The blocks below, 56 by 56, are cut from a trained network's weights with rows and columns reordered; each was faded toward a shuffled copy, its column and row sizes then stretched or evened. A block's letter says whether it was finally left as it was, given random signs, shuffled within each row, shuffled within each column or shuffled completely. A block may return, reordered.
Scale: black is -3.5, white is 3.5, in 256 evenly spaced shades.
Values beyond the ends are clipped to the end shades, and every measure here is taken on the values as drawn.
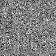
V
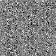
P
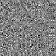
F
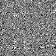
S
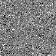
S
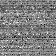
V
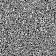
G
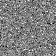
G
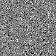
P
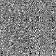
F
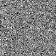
S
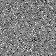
G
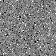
G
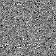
S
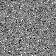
G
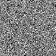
P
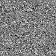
V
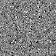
S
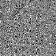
P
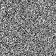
G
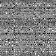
F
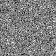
G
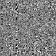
F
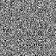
F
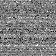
V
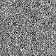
S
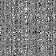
F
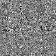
S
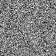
V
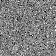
G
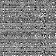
F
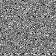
V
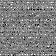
V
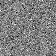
G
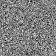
G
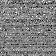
V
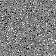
G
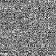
F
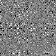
S
